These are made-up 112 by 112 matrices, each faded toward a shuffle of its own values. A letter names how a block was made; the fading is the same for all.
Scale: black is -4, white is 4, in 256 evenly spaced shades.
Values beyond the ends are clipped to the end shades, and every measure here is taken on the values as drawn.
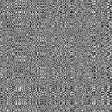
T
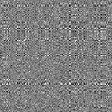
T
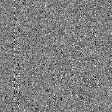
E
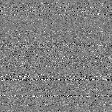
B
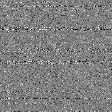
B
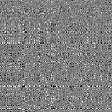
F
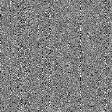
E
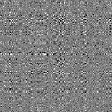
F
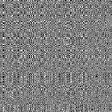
T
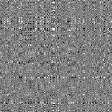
F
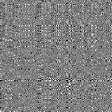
F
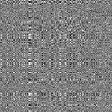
T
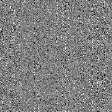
E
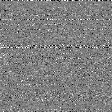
B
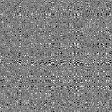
F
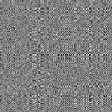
T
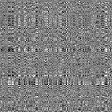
T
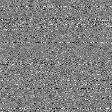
B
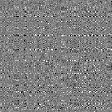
F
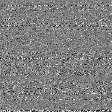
B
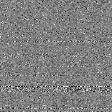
B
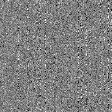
E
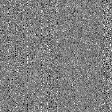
E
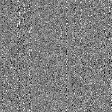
E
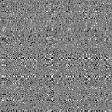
F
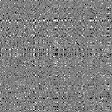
F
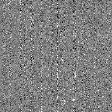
E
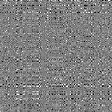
F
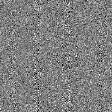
E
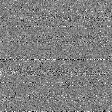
B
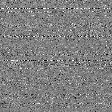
B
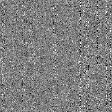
E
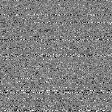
B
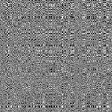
T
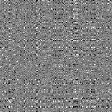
F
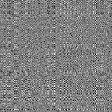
T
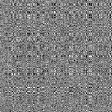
T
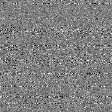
B
